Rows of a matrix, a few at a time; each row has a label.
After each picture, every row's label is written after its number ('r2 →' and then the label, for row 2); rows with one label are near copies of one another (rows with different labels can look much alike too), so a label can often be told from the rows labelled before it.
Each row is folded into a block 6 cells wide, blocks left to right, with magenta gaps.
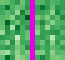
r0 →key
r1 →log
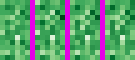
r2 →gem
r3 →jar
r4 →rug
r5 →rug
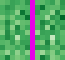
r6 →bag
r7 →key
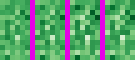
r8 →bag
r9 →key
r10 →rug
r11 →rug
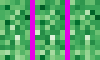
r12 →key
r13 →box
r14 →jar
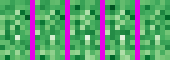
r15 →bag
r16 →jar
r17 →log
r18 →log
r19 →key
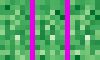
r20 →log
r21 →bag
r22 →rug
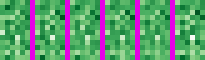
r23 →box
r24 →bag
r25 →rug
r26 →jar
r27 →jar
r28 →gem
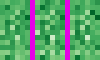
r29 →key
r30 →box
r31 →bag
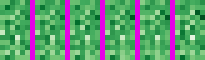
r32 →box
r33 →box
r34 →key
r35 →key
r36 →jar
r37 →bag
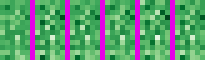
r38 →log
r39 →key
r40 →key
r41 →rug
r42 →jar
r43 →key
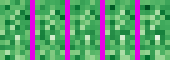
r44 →key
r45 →bag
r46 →log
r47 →log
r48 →log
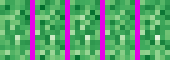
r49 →rug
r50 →box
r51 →rug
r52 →box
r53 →gem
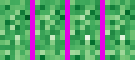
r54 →key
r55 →rug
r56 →gem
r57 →gem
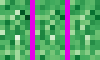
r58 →jar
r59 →bag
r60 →rug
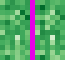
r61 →jar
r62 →log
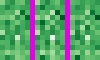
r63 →jar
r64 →jar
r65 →bag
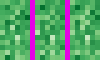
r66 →key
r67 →box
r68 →rug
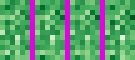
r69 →box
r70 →rug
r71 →jar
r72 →key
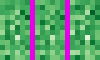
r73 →bag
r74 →key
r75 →gem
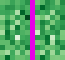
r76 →bag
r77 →box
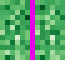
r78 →key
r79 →log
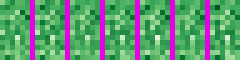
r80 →jar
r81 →box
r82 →rug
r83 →log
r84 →rug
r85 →rug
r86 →log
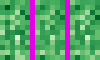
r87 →log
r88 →rug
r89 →rug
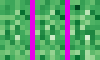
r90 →bag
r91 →bag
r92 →log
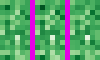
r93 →log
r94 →log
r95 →gem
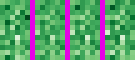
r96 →key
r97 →box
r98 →box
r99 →box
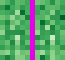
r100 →log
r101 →key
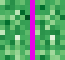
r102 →jar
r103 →log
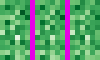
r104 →gem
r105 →key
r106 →box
